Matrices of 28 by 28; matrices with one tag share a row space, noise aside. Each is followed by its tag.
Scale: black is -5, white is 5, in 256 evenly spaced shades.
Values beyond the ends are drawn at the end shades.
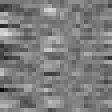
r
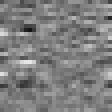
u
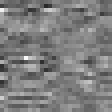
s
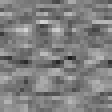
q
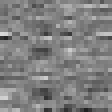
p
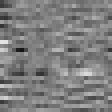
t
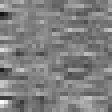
t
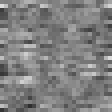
u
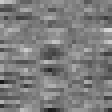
r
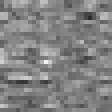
s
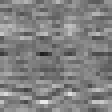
q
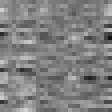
u
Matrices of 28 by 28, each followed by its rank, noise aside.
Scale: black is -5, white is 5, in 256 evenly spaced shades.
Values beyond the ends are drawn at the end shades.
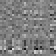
two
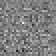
four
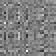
two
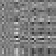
two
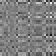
one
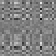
one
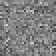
five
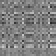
one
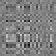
one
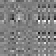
two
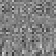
four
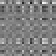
one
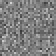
five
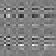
one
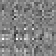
three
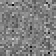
five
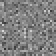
five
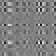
one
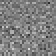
five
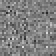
five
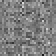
five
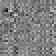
five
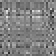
three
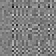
one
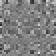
three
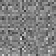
three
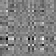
one
